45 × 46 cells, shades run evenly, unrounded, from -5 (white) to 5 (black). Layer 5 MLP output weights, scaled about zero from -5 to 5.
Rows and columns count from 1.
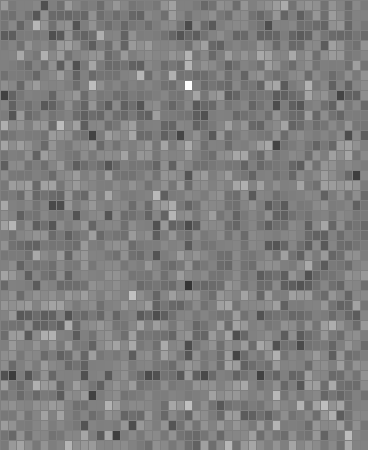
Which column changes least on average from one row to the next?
32
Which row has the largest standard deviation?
9
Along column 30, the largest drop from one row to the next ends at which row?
37
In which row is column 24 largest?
29
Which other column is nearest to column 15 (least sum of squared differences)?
13
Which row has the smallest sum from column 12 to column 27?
41
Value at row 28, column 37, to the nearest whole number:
-1
